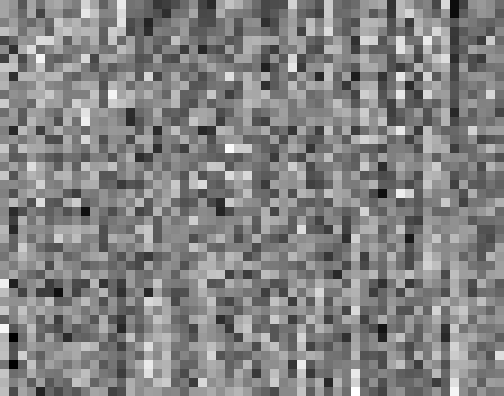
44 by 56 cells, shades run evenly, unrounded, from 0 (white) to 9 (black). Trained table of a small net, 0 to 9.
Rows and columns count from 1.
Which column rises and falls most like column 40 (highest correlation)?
51
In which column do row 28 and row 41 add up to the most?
2
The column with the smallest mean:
1
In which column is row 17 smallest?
26
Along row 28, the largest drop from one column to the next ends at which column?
3
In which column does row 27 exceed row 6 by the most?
46
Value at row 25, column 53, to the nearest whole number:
6
